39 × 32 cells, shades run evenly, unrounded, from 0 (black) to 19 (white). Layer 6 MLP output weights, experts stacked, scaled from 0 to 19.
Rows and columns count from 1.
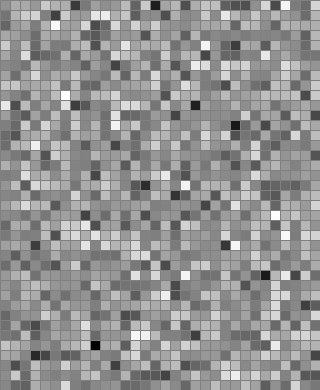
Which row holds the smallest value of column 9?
22
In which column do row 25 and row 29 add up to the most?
24
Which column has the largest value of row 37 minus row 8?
15
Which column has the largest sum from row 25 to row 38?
28
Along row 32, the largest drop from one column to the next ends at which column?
29
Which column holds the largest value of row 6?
27
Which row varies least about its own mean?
4
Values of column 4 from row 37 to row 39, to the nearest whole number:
14 13 13
